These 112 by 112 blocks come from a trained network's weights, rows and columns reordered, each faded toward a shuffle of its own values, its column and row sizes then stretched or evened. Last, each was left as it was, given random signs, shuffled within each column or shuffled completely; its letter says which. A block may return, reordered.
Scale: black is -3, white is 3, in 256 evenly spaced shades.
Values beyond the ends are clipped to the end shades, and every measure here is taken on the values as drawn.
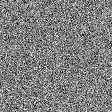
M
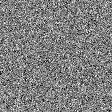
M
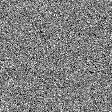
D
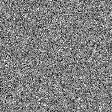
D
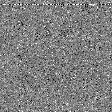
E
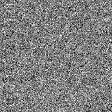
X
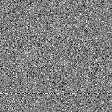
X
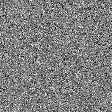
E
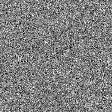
E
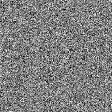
X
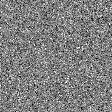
D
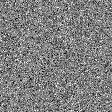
M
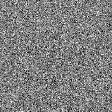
X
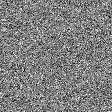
M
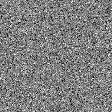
D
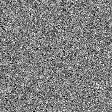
D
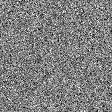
M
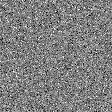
M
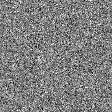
D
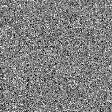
E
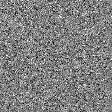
E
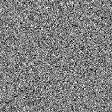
X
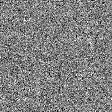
E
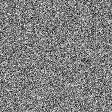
M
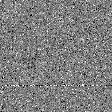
E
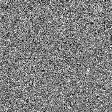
D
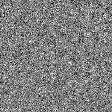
X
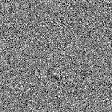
X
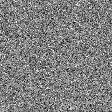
M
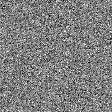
D
